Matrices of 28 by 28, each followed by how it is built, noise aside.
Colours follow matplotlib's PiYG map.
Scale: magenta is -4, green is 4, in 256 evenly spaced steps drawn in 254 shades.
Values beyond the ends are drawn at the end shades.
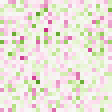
repeating columns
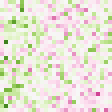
smooth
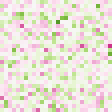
repeating columns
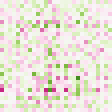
low rank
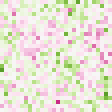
smooth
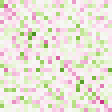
diagonal
